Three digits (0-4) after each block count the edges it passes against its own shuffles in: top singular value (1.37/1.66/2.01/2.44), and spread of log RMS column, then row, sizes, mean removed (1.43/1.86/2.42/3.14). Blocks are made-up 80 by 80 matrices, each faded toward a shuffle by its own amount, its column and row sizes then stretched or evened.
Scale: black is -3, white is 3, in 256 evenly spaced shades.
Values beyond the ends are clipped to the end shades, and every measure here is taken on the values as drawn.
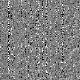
2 4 0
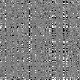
4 4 3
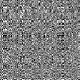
4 3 2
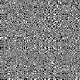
4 2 3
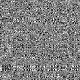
3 0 3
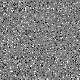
2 0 1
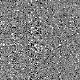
1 3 2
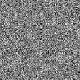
3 1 0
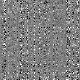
0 4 3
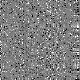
3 3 0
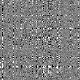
3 4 3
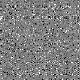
3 1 2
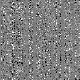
2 4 0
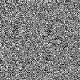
3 0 1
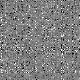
2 3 2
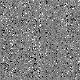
0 3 1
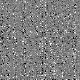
1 3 2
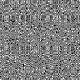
4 0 0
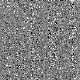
1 3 2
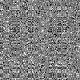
4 1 0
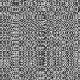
4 2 1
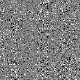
2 3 2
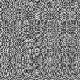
4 2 0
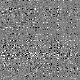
0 3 4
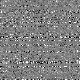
1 1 4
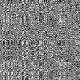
4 2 0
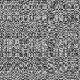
4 0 2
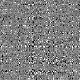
3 3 3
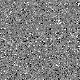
0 1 2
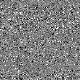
2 0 3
